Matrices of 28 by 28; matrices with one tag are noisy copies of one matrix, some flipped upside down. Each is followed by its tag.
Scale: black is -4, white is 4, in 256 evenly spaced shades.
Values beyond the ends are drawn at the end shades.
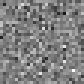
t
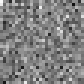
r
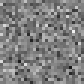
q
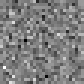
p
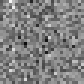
p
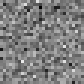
t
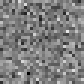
t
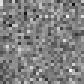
r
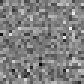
t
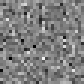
t
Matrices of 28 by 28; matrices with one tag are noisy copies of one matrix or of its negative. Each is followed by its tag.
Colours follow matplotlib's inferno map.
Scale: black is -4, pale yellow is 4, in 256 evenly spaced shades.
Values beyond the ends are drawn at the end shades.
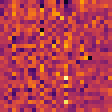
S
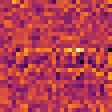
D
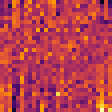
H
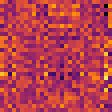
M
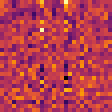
S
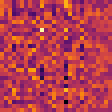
S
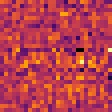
D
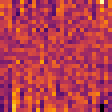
H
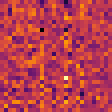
S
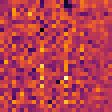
S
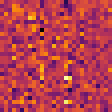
S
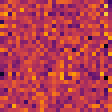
M
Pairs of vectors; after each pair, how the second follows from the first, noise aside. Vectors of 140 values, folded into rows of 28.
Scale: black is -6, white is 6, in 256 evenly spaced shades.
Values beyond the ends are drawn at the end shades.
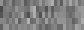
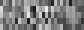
negated, scaled up.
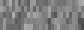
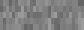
negated, shrunk.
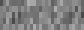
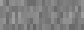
negated, shrunk.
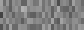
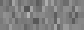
wrapped around, partly zeroed.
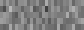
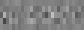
wrapped around, partly zeroed.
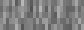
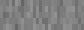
negated, shrunk.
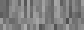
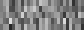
wrapped around, negated, scaled up.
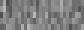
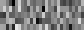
wrapped around, negated, scaled up.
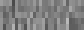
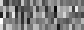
wrapped around, negated, scaled up.
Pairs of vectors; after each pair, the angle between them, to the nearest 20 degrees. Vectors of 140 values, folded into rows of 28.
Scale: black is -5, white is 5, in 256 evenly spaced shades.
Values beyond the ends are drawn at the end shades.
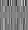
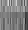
140 degrees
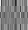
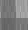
100 degrees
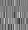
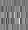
120 degrees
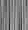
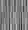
40 degrees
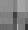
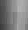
80 degrees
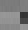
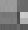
140 degrees
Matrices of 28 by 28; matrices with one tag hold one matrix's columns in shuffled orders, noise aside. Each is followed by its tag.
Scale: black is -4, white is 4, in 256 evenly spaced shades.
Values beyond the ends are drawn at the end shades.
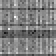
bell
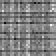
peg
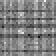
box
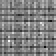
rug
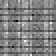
rug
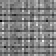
rug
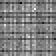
peg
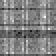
bell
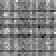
box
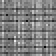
rug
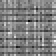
rug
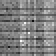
rug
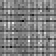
rug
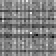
box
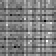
rug
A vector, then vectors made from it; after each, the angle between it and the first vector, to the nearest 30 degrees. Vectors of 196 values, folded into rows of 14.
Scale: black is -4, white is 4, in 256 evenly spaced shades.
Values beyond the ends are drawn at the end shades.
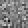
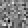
30 degrees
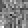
90 degrees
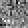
120 degrees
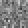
120 degrees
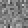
120 degrees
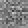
90 degrees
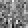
90 degrees
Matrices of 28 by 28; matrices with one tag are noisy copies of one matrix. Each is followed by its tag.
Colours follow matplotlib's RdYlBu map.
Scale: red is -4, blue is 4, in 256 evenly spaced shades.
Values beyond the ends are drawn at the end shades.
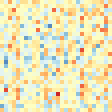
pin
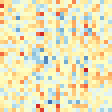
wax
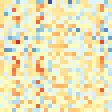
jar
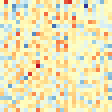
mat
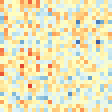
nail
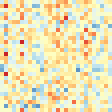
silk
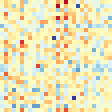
silk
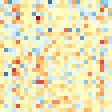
jar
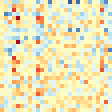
jar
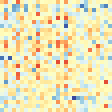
mat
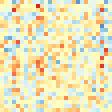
jar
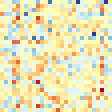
jar
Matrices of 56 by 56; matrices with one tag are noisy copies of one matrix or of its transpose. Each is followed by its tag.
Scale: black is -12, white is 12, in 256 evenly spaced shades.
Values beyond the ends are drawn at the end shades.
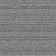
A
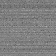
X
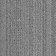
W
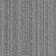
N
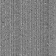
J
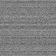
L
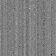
L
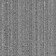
N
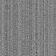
N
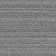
N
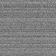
N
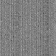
J
